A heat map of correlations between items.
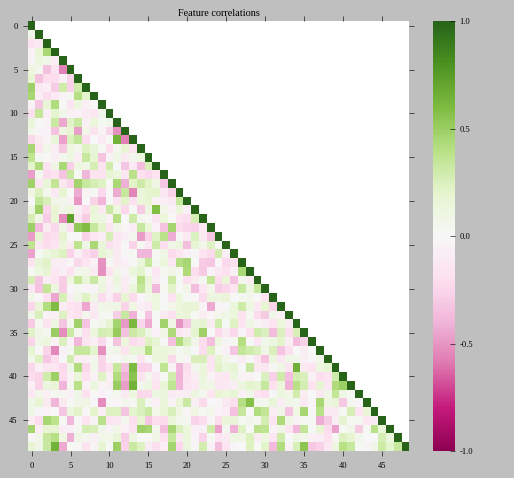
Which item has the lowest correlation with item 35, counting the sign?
4
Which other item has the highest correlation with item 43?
28
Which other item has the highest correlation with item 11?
13
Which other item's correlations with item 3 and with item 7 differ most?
32
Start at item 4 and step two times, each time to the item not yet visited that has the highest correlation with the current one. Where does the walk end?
21
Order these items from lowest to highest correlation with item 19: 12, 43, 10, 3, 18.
18, 3, 10, 43, 12
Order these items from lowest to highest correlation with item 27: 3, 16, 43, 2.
3, 16, 2, 43
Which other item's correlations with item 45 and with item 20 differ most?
9
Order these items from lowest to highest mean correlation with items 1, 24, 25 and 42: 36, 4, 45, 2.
2, 45, 36, 4
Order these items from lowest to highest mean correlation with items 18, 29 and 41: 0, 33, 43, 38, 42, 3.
33, 38, 42, 43, 3, 0
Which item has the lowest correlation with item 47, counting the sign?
5
